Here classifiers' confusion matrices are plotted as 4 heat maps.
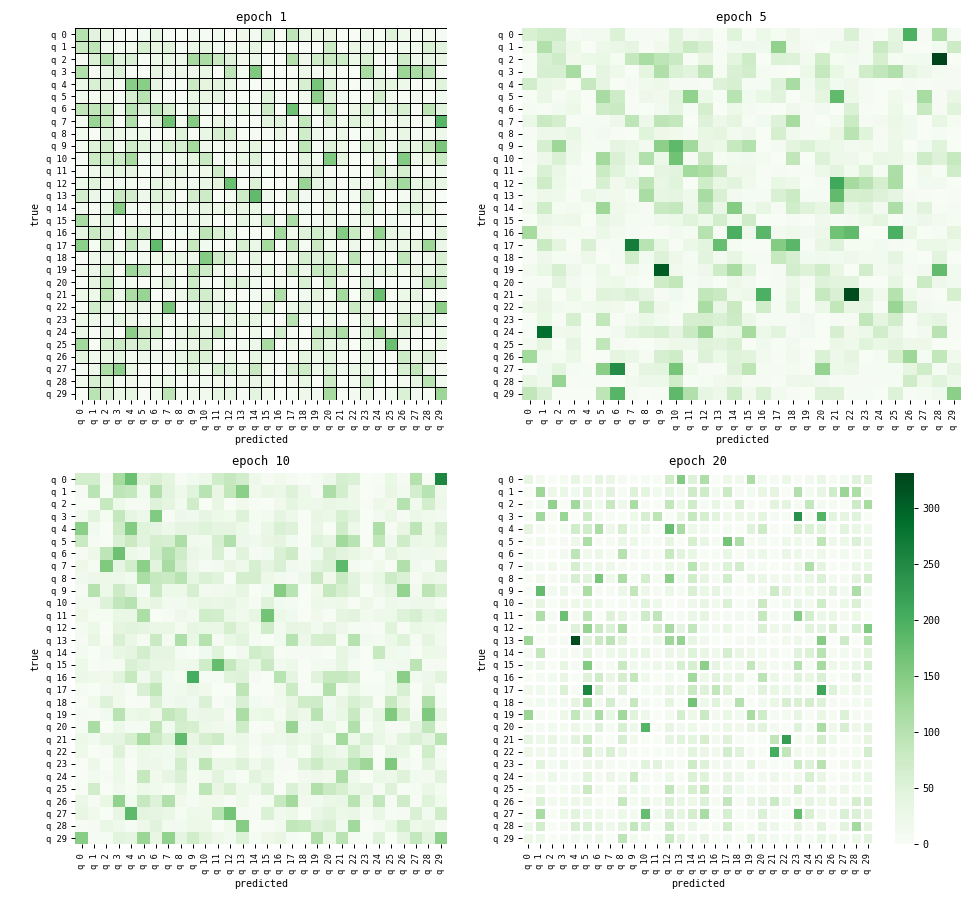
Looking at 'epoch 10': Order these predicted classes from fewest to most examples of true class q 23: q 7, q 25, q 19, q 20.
q 7, q 20, q 19, q 25
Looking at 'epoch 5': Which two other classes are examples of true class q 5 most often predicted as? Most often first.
q 21, q 11
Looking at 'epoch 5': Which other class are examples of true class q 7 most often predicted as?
q 18
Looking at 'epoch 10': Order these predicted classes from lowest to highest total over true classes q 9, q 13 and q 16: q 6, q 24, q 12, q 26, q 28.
q 24, q 12, q 28, q 6, q 26
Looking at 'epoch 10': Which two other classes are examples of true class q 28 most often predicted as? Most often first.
q 13, q 22
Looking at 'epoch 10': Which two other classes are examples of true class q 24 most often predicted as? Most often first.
q 21, q 5
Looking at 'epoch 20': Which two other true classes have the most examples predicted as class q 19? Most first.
q 0, q 15
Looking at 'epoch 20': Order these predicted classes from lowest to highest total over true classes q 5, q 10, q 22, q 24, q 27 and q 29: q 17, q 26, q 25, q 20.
q 26, q 20, q 25, q 17
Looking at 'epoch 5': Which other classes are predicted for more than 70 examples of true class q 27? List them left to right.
q 5, q 6, q 10, q 15, q 20
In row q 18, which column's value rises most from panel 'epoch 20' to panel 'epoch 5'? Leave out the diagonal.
q 17
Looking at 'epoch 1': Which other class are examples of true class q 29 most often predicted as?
q 20
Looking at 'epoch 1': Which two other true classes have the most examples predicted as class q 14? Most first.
q 13, q 3
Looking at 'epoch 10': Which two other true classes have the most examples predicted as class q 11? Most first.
q 15, q 27
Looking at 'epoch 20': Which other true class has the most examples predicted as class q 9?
q 2
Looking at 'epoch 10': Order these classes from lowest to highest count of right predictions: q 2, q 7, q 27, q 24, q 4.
q 24, q 27, q 2, q 7, q 4
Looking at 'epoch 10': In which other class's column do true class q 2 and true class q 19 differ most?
q 25
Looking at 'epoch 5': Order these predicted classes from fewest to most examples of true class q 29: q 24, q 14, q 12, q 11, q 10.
q 24, q 12, q 14, q 11, q 10
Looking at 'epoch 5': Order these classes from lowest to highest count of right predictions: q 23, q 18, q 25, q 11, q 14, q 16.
q 25, q 18, q 23, q 11, q 14, q 16
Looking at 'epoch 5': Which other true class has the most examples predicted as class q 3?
q 23
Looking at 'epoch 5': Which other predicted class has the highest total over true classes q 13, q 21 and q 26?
q 22
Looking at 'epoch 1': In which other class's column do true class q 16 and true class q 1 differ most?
q 21
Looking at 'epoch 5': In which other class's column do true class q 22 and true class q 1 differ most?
q 17
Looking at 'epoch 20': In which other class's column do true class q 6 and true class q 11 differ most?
q 3
